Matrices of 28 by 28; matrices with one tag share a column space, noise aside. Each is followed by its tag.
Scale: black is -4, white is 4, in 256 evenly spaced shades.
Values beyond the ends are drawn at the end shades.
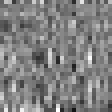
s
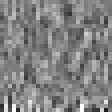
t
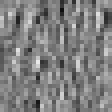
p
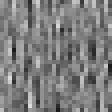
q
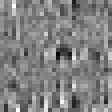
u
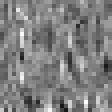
t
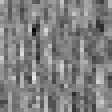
q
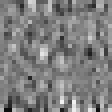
u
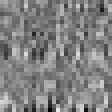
u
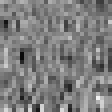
s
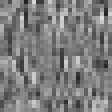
p
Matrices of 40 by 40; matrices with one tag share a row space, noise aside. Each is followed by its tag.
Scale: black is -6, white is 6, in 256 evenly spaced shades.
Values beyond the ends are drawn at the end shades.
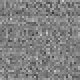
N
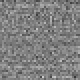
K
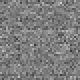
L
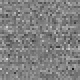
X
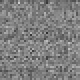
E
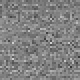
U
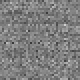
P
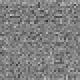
L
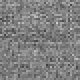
U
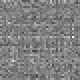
U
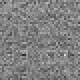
P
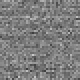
U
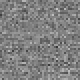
P
